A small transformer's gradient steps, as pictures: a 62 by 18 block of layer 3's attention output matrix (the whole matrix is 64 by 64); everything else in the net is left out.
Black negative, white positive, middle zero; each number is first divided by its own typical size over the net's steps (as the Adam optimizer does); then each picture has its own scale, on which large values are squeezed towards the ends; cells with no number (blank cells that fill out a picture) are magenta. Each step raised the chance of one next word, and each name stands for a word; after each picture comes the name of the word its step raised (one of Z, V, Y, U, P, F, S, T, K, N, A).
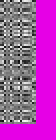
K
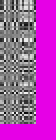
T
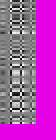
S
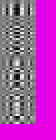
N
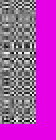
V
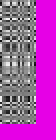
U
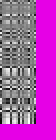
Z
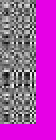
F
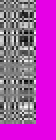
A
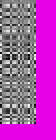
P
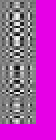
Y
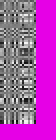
Z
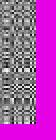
Z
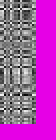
S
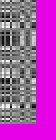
A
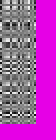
T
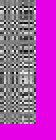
S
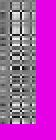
Y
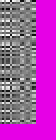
K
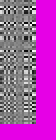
S
